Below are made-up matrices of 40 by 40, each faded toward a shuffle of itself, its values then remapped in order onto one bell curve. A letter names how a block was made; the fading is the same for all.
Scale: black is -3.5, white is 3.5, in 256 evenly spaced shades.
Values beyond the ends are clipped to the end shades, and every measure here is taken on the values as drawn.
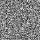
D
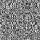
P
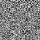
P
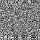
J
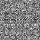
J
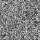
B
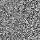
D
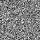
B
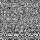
J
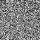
B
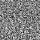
B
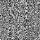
D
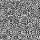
J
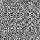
J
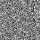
D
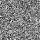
B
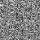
B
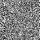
D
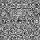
J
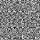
J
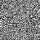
B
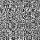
P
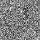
D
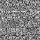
J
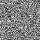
J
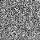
B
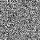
B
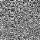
J
